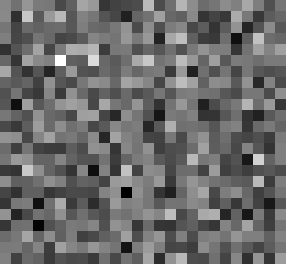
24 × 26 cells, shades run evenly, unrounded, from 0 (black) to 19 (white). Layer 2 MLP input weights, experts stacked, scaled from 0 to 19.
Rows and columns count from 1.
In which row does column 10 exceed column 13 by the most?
16
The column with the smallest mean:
2
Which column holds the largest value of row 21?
23
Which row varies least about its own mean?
9
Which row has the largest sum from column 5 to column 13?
6
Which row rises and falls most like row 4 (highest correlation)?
24
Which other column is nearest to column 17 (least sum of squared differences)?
14
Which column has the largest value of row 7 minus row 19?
1
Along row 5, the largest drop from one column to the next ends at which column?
10
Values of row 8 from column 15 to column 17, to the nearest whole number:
5 11 14
